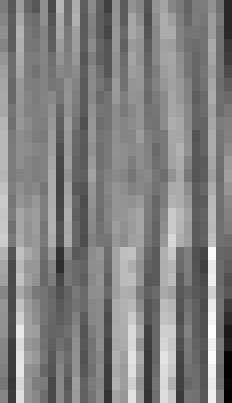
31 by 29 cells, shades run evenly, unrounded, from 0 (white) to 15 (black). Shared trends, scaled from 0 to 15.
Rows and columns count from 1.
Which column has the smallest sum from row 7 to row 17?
1
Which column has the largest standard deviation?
29
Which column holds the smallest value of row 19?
22
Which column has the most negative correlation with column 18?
11
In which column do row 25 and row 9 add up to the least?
27
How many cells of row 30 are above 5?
23
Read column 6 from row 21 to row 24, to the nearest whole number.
9 9 8 8
